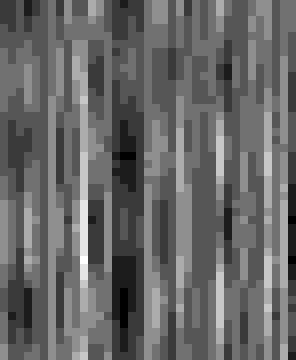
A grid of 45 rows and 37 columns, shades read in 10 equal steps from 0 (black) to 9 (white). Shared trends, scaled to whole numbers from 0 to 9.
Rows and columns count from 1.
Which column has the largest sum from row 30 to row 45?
11
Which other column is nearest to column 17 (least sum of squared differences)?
15
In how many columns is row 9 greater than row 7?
9
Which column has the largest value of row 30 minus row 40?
4
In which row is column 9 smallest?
28
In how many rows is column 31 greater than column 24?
11
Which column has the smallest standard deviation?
6
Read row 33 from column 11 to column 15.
9 2 2 5 1
